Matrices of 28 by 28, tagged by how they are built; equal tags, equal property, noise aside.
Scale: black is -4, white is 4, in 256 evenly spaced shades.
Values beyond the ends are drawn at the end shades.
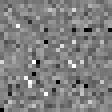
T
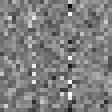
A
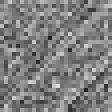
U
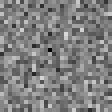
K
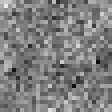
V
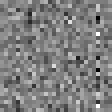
A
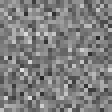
K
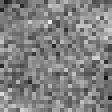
V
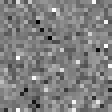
T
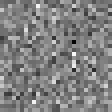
A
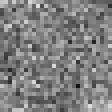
V
